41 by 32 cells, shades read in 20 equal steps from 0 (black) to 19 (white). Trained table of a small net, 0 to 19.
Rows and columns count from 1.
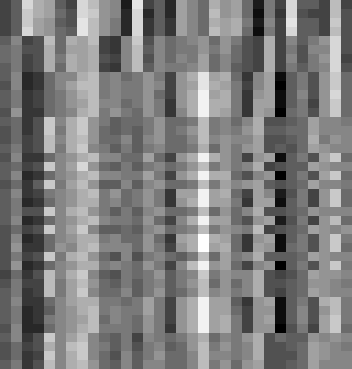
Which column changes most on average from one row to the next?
5
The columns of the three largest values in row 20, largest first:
19, 31, 9
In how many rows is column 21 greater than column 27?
36
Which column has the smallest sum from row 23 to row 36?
26
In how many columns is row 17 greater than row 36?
13
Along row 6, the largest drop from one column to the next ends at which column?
32
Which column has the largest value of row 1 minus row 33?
3
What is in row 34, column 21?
12
